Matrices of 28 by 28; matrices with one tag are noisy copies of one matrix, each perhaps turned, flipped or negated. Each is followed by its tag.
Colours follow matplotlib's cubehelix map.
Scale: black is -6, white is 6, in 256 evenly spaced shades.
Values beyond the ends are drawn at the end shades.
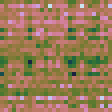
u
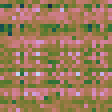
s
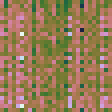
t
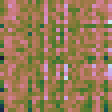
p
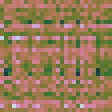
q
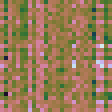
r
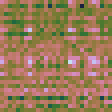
u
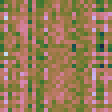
r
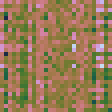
r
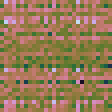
t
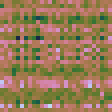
s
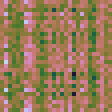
s
